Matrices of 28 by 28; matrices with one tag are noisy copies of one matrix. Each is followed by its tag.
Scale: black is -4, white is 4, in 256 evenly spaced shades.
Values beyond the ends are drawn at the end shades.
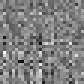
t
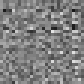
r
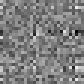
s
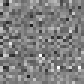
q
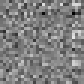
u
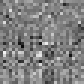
t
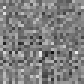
t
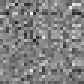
u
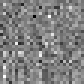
t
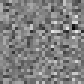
r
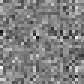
s
